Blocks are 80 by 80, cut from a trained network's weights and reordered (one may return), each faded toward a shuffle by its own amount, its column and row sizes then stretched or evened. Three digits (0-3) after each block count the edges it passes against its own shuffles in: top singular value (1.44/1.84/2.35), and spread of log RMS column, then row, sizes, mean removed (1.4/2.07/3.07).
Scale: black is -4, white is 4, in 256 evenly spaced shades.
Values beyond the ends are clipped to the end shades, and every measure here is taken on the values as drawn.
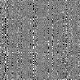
2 3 1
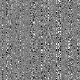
2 3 0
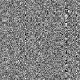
2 2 0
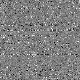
1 0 2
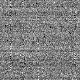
1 2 0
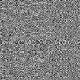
3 1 2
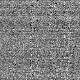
1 2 0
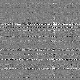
1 1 3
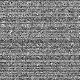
3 2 0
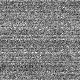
2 1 1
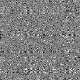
2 1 2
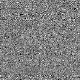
1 1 2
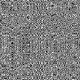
3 1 2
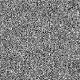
1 1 0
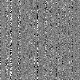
1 3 0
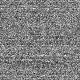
1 0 1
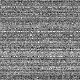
3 1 2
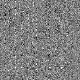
0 2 0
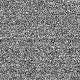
0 0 1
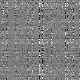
2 3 1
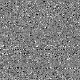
1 0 2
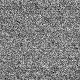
0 0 0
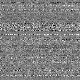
1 1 3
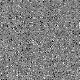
1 1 1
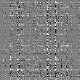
2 3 2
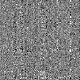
1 2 1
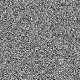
1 0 0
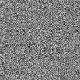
2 1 0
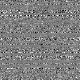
0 0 3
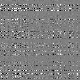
1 2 3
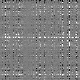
3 3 2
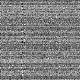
3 2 0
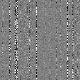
3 3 0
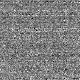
1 1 2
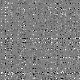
1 2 2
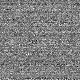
1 0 2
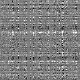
3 3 2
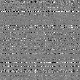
2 1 3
